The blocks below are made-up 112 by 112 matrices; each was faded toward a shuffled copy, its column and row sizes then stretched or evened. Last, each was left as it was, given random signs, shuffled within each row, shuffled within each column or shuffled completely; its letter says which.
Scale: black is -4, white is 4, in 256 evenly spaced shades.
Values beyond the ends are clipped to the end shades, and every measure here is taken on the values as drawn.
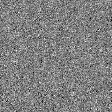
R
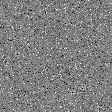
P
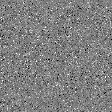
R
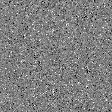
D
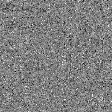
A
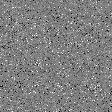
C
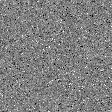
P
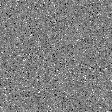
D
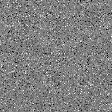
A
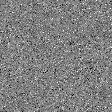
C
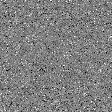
C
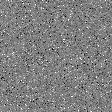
P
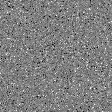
P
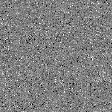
A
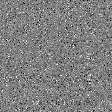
A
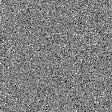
D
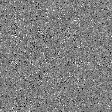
R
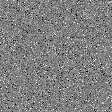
P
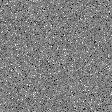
P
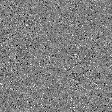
R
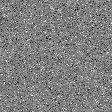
P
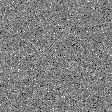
P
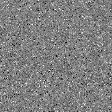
R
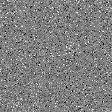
A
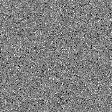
R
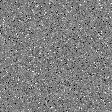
P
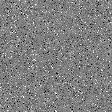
D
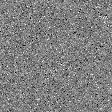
P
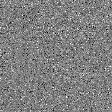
A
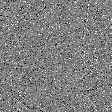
D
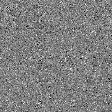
R
